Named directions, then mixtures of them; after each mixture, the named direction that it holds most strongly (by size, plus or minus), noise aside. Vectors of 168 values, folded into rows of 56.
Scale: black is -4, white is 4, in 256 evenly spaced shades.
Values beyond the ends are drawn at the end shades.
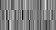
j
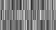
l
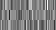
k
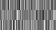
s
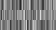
l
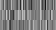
j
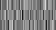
j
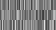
s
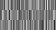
k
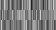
l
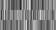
l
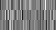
j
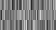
l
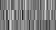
j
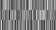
k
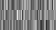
l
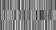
s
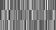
k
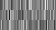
k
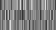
j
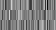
k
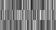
l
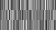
k
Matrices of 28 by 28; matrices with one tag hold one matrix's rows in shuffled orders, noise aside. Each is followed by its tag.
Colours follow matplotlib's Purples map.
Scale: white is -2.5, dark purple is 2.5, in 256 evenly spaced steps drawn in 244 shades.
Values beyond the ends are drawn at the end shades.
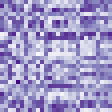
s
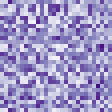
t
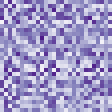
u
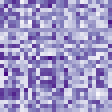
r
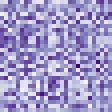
t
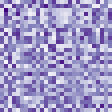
u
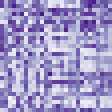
s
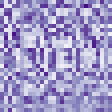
u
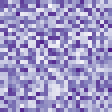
t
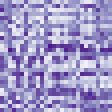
s
